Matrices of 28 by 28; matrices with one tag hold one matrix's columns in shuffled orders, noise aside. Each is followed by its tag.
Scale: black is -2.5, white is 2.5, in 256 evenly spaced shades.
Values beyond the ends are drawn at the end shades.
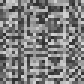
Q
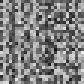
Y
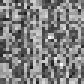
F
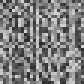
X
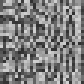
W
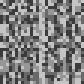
W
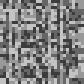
F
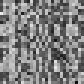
W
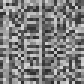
Q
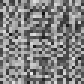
Q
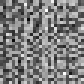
Q
